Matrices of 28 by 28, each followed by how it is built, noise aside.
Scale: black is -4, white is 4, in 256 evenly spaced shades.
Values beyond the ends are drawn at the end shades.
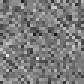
Toeplitz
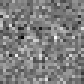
uneven rows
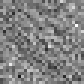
Toeplitz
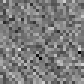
Toeplitz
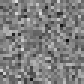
noise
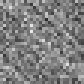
Toeplitz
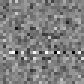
uneven rows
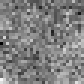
smooth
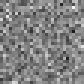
repeating columns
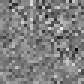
upper triangular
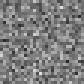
noise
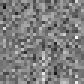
uneven columns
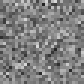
noise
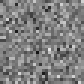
noise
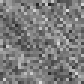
Toeplitz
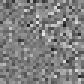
upper triangular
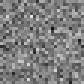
noise
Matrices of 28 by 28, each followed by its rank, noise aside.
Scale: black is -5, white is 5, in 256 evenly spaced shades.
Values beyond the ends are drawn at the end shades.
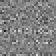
six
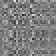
three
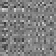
four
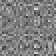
four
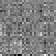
three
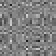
three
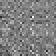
four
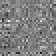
four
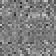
four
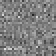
six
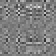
two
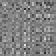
three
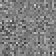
six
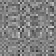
three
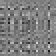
two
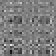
two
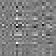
two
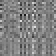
two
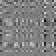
two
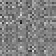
four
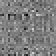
four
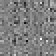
four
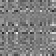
two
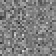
six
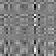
two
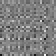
three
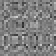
three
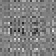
two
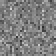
six
